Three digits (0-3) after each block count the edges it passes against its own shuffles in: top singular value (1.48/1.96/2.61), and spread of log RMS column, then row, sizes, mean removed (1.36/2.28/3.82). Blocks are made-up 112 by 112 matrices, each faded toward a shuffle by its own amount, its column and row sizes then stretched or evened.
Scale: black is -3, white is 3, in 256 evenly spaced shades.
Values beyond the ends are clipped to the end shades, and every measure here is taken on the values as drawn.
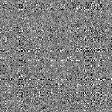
2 2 2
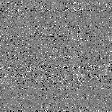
0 1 2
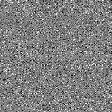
2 0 1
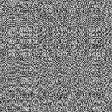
3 1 1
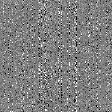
1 3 0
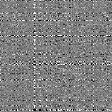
3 2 3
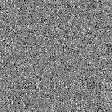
2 0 0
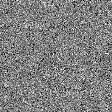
0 1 1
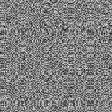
3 0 0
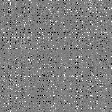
0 2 2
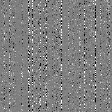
2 3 0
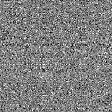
2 0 1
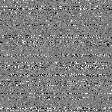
0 0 3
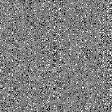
2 2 1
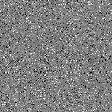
2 0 1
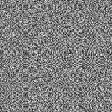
3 0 1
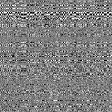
3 0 3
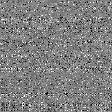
2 0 2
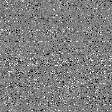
0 1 2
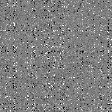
0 2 2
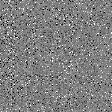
1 1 1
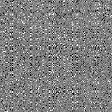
3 2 1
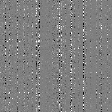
1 3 1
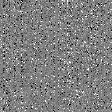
1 2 0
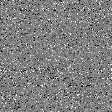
0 0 2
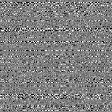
3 0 3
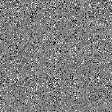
1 2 2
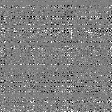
2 2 3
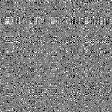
3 1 2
